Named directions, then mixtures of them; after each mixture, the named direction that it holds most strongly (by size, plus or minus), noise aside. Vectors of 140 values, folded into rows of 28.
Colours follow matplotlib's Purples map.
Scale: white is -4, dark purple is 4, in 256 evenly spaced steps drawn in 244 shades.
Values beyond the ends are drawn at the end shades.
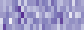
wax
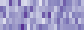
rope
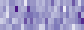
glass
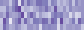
wax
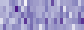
glass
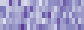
rope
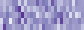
wax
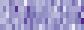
glass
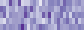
rope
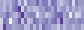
wax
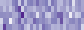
wax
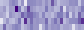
glass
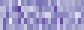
wax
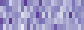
rope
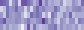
rope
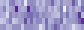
glass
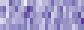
glass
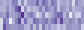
wax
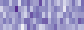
rope
